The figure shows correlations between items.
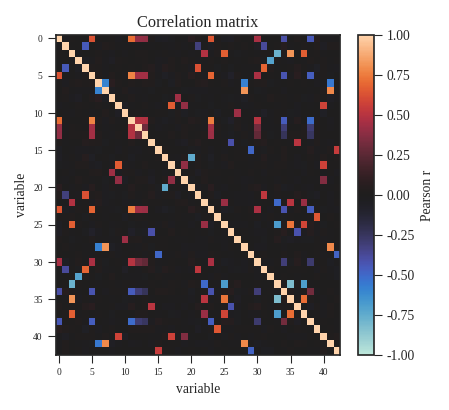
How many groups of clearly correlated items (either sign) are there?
12
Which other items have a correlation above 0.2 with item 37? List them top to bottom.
2, 22, 25, 35
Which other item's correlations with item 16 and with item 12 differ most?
20
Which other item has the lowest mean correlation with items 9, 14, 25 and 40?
33
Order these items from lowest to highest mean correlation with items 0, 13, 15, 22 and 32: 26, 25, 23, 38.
38, 26, 25, 23
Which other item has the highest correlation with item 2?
35
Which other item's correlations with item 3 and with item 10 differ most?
32
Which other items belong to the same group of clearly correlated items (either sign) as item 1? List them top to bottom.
4, 21, 31
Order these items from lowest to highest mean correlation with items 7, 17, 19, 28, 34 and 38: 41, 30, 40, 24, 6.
6, 30, 24, 40, 41
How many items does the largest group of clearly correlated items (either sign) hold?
9
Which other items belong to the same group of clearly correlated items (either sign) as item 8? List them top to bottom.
18
